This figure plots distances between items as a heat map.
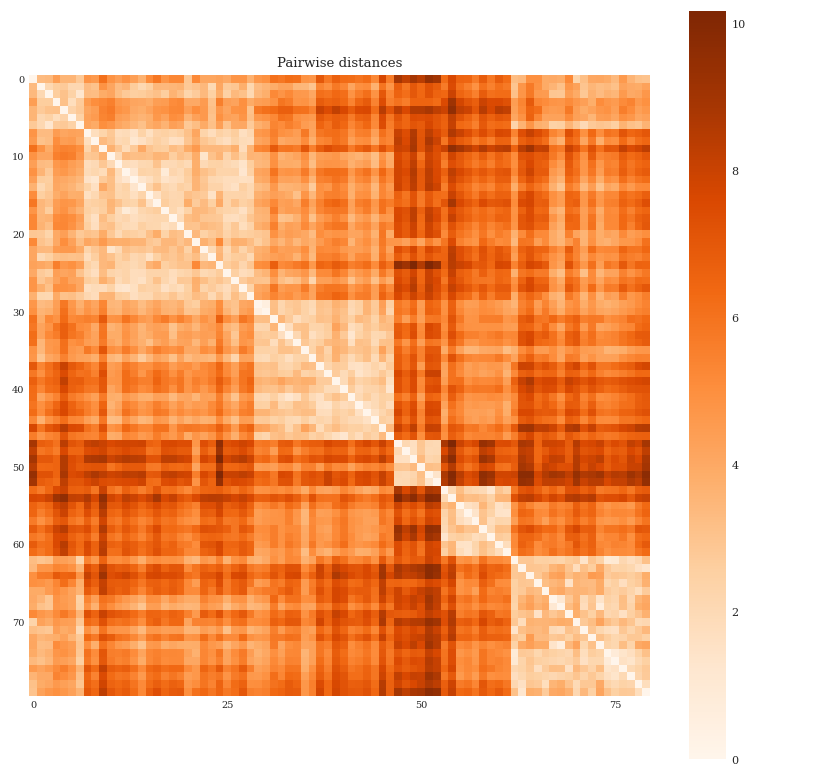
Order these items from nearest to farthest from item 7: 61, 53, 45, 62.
62, 45, 53, 61
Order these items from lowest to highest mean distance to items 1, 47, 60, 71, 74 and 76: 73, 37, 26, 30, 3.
73, 30, 3, 26, 37
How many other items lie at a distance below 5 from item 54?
8
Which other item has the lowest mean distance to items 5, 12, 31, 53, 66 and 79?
1
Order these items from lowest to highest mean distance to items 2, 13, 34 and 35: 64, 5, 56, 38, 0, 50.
5, 38, 0, 56, 50, 64
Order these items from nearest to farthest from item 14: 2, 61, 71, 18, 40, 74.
18, 2, 71, 74, 40, 61
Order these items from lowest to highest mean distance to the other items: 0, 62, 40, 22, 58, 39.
62, 22, 0, 40, 39, 58
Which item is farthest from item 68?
51
